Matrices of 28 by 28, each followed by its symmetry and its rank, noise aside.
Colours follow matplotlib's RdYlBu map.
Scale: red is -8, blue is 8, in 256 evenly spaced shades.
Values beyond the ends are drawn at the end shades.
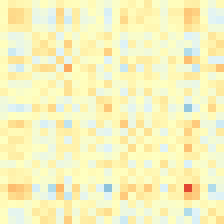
symmetric, rank two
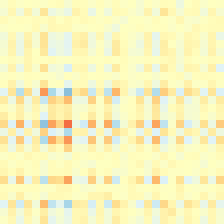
no symmetry, rank one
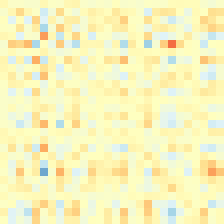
antisymmetric, rank two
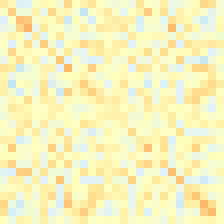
symmetric, rank three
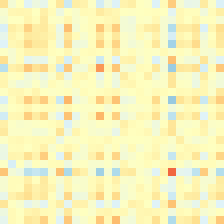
symmetric, rank one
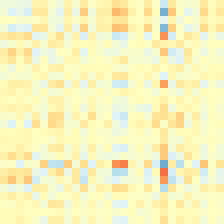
no symmetry, rank two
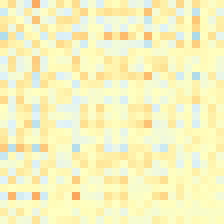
antisymmetric, rank two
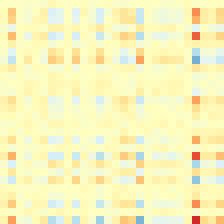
no symmetry, rank one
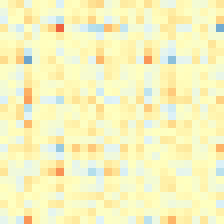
antisymmetric, rank two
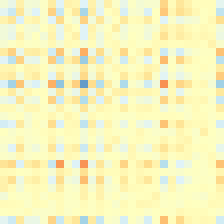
symmetric, rank one
